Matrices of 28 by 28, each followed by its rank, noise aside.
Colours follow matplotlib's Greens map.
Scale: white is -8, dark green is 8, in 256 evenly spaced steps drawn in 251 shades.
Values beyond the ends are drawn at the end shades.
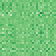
three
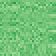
four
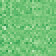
four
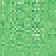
three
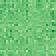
four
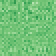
four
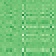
one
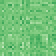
three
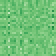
three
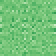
four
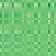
one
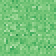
five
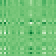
one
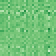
two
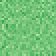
four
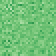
five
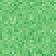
four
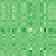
two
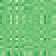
two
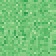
five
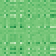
one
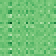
one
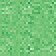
four
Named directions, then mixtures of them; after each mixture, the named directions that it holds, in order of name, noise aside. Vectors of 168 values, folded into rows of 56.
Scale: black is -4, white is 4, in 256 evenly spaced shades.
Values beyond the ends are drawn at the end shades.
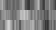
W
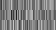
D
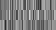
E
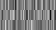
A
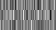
A, E.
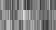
E, W.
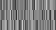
A, D.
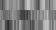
W.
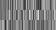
E.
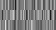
A.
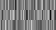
A.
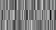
A.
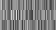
D.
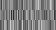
D, E.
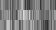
E, W.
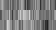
E, W.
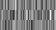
A.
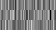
A.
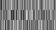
A, D.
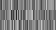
D.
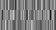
A.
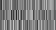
D.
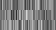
D, W.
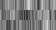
A, W.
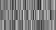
A, E.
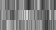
A, W.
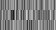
A, D.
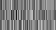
D.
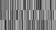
E.
